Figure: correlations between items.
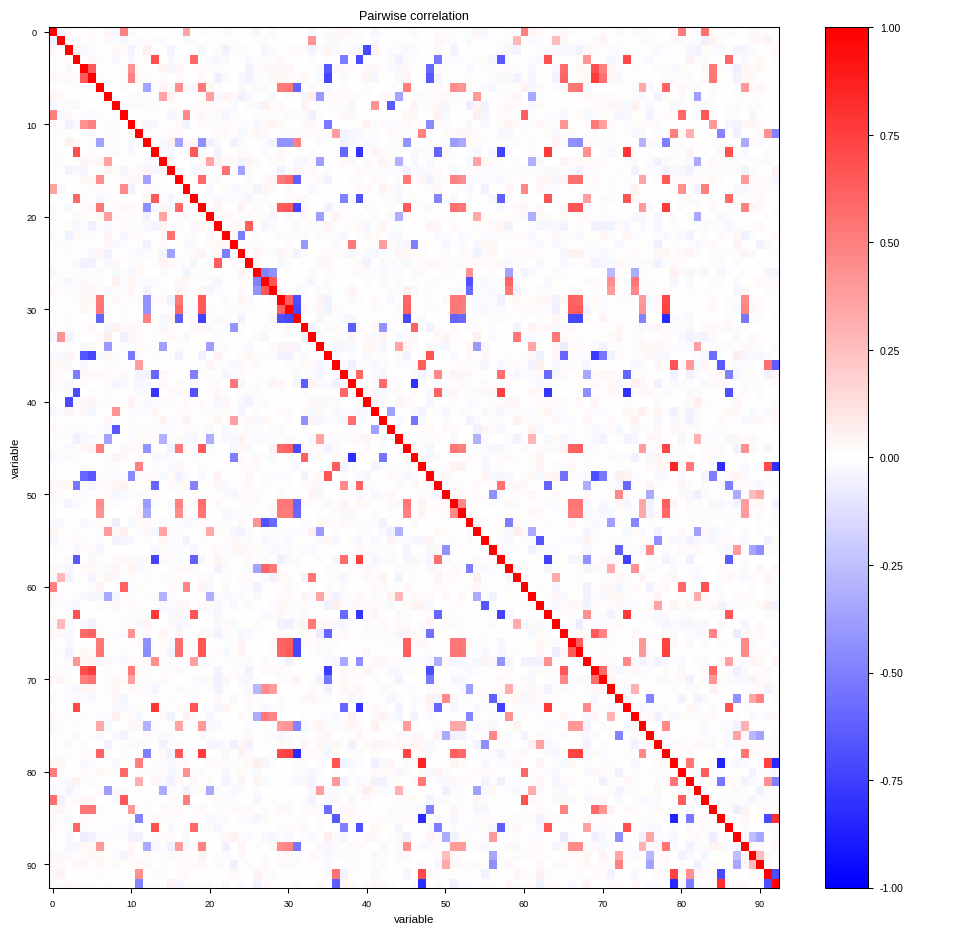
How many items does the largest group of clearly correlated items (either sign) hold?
15
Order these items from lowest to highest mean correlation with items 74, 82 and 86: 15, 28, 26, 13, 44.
26, 15, 44, 28, 13
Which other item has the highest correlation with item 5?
69
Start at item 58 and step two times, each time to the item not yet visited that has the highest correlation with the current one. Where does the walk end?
28
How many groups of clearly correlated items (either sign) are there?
15
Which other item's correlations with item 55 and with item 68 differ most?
62
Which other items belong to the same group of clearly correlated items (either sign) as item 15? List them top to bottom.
22, 24
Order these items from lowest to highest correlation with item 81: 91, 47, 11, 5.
5, 11, 91, 47
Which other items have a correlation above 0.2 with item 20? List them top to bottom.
7, 14, 54
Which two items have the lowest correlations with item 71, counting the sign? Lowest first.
53, 26
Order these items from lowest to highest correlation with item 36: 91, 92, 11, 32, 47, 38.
92, 38, 32, 11, 91, 47
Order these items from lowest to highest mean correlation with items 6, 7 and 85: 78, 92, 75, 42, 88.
42, 75, 88, 78, 92
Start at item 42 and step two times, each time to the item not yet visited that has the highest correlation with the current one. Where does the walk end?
23
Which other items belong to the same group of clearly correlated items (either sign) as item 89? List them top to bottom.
50, 56, 72, 76, 87, 90
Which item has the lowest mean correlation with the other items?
31
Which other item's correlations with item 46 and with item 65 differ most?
38
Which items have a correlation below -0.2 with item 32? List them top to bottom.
23, 38, 42
